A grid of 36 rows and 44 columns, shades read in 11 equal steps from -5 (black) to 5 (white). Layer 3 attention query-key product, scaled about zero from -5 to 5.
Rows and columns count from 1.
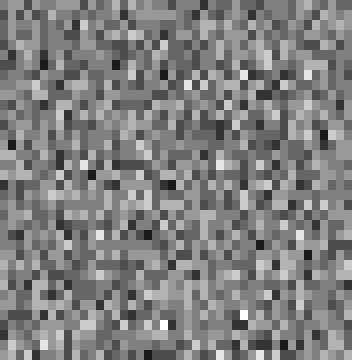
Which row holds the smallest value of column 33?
25
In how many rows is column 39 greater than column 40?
18
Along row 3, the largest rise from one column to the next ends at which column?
11
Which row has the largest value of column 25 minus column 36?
35
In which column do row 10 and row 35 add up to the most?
6
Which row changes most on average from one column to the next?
36
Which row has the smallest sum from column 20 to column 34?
13
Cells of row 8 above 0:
11
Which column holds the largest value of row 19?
34
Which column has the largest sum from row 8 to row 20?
14
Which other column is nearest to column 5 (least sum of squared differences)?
24
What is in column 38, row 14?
1
